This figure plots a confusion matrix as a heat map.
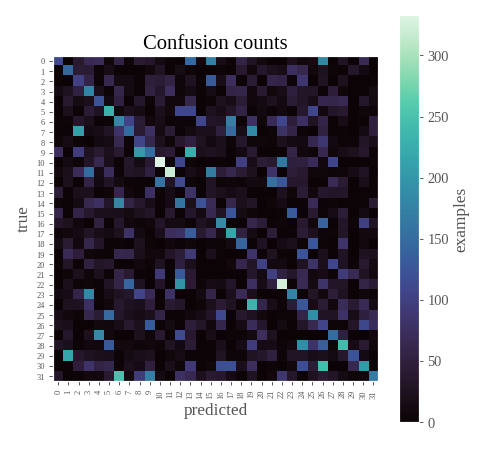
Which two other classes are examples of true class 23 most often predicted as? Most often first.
3, 8
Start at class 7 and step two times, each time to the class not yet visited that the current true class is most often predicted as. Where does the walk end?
15
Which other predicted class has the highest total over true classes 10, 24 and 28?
19
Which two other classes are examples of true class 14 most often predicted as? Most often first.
6, 12
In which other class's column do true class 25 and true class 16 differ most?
5
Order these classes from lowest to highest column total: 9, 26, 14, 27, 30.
14, 27, 30, 9, 26
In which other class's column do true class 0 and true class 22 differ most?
12
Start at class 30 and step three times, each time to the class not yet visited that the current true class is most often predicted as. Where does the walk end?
13
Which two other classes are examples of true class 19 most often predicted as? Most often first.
24, 13
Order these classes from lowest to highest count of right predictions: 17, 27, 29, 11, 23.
29, 27, 23, 17, 11
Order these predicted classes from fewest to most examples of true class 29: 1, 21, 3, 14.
14, 3, 21, 1
